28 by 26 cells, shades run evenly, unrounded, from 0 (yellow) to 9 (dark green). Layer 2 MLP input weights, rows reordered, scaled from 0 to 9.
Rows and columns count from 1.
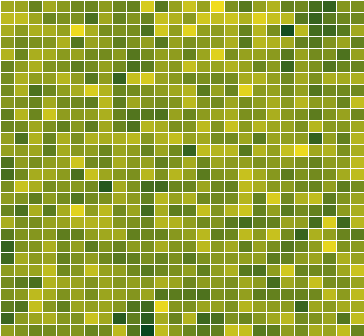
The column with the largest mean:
11
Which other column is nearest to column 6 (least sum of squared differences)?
5
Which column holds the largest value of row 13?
14
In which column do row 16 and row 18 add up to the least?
18
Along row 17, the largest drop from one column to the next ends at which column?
20
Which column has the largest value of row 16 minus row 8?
8
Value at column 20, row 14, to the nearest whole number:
4
